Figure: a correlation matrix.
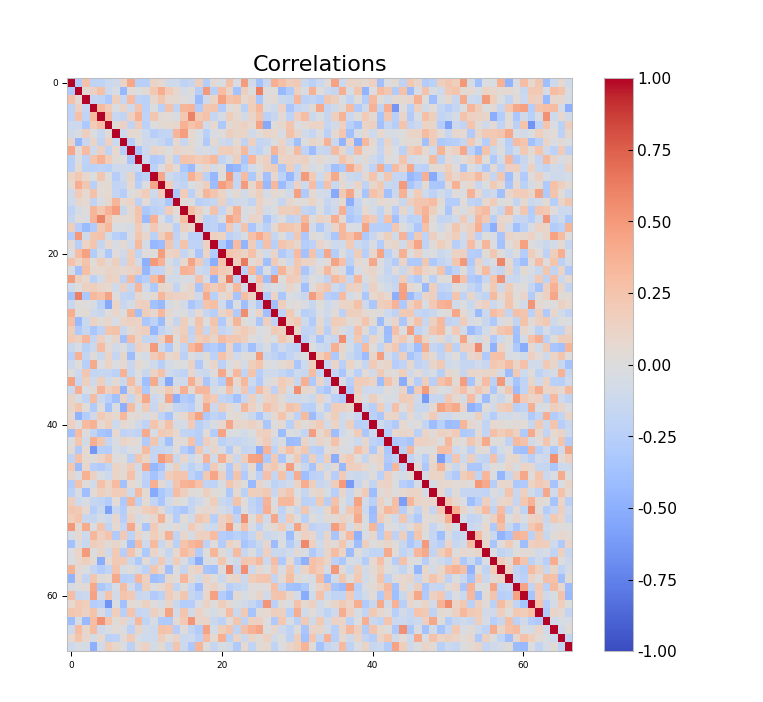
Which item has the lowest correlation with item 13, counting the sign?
35
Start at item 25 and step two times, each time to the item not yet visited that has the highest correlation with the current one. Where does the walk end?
18
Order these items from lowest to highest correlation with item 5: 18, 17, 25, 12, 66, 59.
59, 18, 12, 66, 17, 25
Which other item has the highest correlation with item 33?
3
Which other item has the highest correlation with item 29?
45
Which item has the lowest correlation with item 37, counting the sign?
47
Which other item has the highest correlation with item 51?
23
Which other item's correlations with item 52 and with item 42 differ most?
30
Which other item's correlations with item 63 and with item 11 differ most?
48
